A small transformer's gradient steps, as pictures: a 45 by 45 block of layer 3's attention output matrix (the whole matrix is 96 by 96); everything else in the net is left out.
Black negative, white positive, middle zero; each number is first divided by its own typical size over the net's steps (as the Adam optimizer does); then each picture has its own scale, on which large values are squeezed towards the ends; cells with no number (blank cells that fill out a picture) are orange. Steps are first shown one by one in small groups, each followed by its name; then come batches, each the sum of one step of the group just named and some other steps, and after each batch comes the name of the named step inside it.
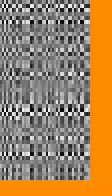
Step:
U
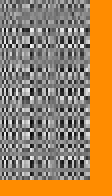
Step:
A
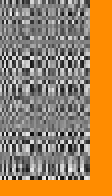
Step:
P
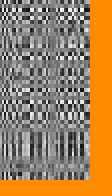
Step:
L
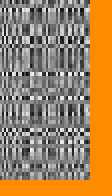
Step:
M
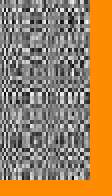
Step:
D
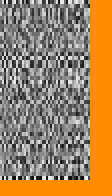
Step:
P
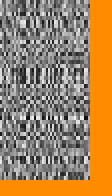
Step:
L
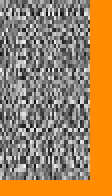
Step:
M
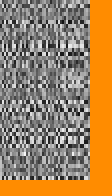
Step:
U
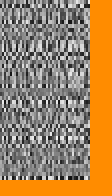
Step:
U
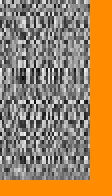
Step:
L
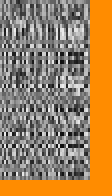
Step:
A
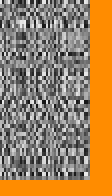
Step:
L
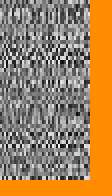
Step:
P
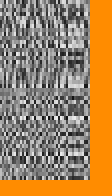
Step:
M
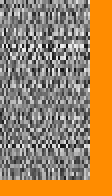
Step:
A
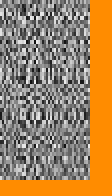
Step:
L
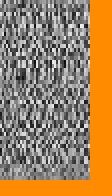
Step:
A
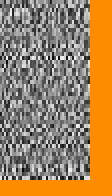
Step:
P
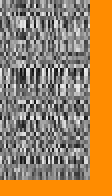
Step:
L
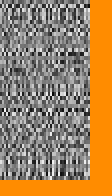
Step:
U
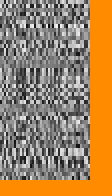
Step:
D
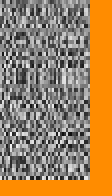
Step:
P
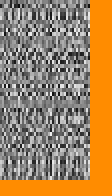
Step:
M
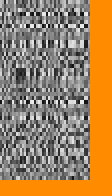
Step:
D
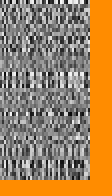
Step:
M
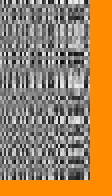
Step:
M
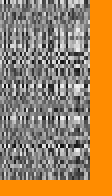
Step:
D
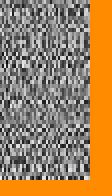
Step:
P
